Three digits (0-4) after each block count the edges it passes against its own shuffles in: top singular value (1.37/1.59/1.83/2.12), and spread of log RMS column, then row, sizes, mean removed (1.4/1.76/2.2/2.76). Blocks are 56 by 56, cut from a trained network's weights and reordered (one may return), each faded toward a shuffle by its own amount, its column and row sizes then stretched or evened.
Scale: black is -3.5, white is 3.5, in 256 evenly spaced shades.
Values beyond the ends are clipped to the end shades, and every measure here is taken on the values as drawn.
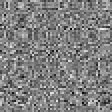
3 0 3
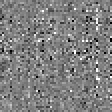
1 3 3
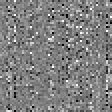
1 4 0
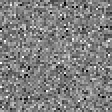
0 0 1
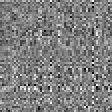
4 3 2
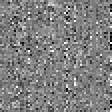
2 4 0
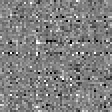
1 2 3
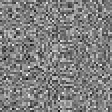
3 0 0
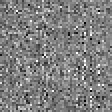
1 3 1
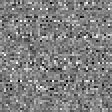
0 0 4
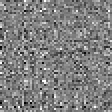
3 3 3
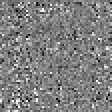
0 3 2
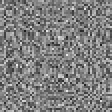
4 1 0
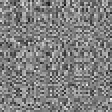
4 1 1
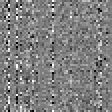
3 4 1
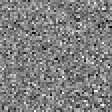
0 0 0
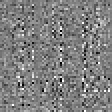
2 4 2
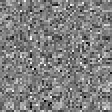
4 2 1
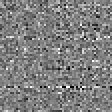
2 2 3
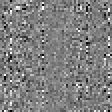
1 4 1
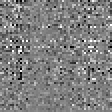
1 3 4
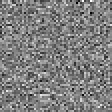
3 0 1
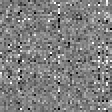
2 3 2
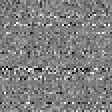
2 0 4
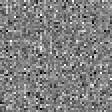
0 3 2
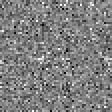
0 0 1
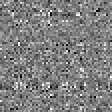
3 2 3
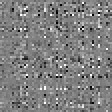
0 4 4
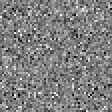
0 0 2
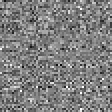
2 0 3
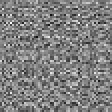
4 0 4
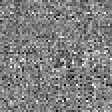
1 0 3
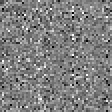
1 2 1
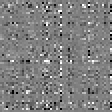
3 4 4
